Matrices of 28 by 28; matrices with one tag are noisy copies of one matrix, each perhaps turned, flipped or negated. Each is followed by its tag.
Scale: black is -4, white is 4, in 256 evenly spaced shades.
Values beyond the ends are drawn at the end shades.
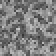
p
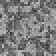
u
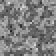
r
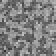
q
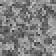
r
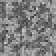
r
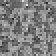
q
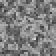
u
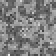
u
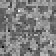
u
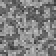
u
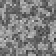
u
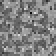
q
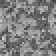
u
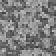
u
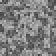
u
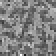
q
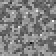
q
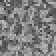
q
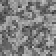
p
